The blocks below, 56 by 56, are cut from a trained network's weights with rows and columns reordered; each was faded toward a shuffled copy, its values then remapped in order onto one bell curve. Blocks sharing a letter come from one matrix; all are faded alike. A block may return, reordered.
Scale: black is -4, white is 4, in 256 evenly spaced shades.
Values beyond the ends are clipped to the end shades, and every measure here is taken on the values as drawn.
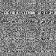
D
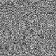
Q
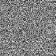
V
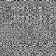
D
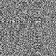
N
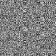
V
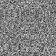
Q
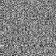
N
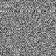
N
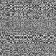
D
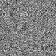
Q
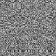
V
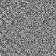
N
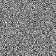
V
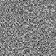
Q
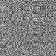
N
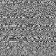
D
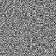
V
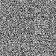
Q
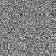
V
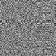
N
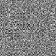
V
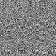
N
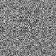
V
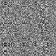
V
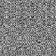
N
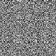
V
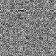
V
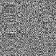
V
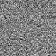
Q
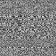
D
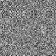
V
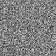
Q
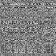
D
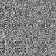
V
